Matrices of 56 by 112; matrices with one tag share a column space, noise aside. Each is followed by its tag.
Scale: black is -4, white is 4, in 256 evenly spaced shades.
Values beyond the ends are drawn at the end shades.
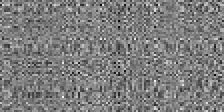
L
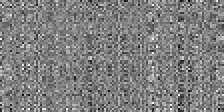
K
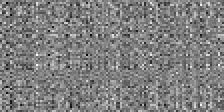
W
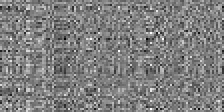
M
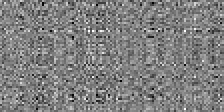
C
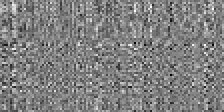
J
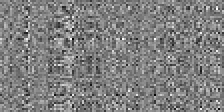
M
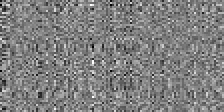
L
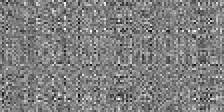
C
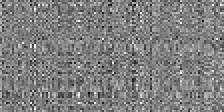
L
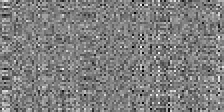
K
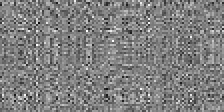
C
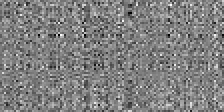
W
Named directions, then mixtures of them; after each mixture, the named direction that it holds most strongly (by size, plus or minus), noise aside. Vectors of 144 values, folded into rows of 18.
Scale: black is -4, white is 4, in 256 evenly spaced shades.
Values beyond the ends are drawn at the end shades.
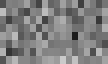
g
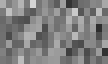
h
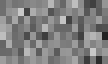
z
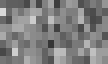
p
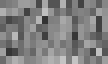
g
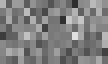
z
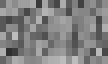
g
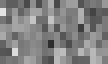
p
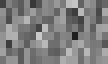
h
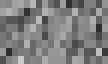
h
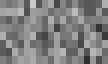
h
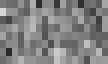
p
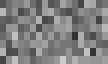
g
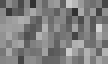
h
